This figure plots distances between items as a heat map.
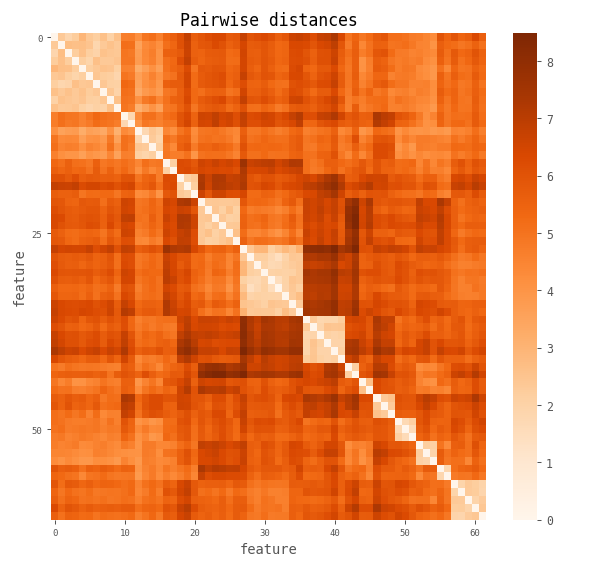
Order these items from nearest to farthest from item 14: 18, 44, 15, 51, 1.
15, 51, 1, 44, 18
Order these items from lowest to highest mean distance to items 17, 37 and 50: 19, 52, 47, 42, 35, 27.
52, 42, 47, 19, 35, 27
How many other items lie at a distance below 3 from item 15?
3
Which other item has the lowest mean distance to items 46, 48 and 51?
47
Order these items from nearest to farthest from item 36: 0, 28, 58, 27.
58, 0, 28, 27
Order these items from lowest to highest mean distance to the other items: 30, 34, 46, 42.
30, 34, 42, 46
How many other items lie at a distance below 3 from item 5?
9
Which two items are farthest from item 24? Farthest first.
43, 42
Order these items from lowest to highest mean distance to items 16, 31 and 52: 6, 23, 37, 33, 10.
33, 6, 10, 37, 23
